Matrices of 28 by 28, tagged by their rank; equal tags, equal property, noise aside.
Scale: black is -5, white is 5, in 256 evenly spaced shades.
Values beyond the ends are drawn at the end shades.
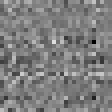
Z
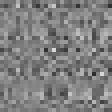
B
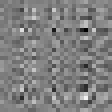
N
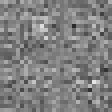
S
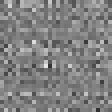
Z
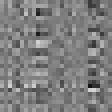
N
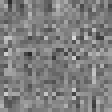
S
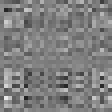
N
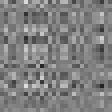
N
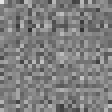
Z
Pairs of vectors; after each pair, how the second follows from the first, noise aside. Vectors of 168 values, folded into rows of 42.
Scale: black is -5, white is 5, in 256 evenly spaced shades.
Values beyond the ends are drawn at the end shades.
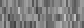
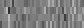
reversed, negated, partly zeroed.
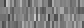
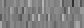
wrapped around, negated, partly zeroed.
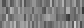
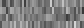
copied.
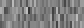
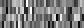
reversed, negated, scaled up.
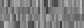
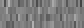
negated, partly zeroed.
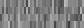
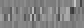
wrapped around, negated, partly zeroed.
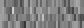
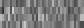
sign-scrambled.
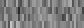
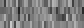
copied.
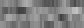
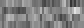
copied.
